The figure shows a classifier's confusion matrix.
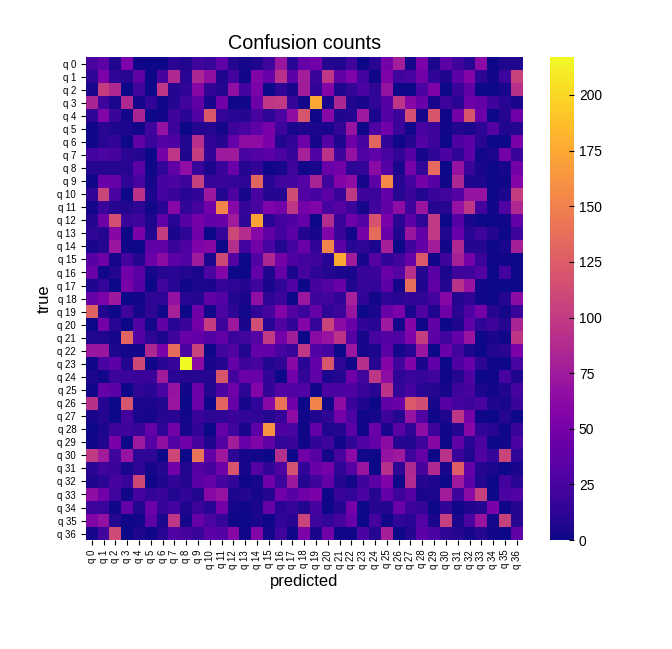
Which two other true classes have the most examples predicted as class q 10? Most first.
q 4, q 20
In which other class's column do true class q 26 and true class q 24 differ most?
q 16
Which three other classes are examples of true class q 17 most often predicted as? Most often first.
q 27, q 31, q 32
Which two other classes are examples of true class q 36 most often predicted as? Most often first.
q 2, q 25
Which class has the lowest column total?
q 34
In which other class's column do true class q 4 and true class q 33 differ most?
q 29
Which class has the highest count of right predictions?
q 11
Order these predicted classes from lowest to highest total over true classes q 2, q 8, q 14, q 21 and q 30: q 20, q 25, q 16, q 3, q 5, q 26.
q 5, q 26, q 16, q 3, q 25, q 20
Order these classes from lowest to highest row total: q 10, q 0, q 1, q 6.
q 0, q 6, q 10, q 1
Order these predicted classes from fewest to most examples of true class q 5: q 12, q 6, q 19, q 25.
q 19, q 12, q 25, q 6
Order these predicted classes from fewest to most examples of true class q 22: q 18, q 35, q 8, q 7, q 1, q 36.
q 35, q 8, q 36, q 1, q 18, q 7
